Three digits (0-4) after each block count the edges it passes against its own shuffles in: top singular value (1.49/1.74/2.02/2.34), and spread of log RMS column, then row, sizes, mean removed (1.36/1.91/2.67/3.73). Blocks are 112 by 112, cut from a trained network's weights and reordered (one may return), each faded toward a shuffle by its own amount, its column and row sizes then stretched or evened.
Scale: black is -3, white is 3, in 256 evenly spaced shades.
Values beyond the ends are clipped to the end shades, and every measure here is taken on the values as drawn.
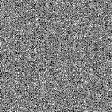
2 1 0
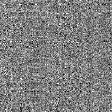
1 2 2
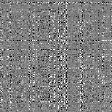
4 4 3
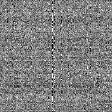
2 3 0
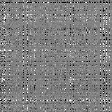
3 4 3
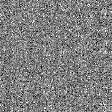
0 0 1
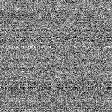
3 0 2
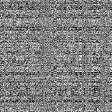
4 3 2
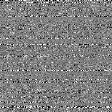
0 1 4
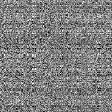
4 3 1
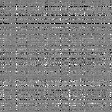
4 3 4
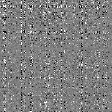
3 4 3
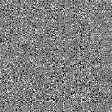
3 3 1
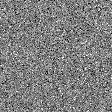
0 0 0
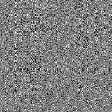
4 3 1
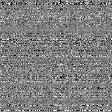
2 1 4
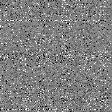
1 2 2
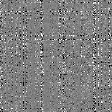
1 4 3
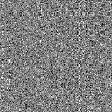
2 2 0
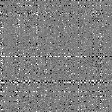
4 3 3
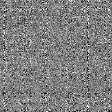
0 3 2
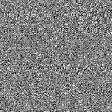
4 0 2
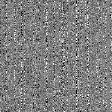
0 4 0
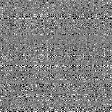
3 2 4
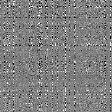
2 4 3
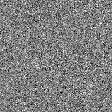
1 0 0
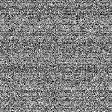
3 1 0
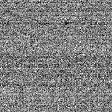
2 1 1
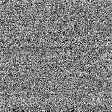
1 0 1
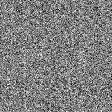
1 0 0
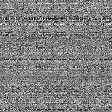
4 0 3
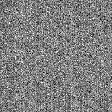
1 1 0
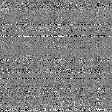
0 3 4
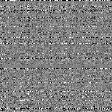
2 2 4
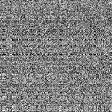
4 1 2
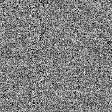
0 2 0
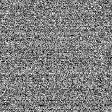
2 1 1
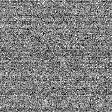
2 1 0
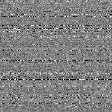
4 1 4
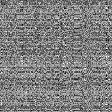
4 2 1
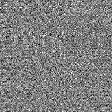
2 0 1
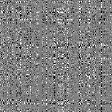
4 4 3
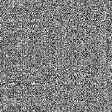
2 2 2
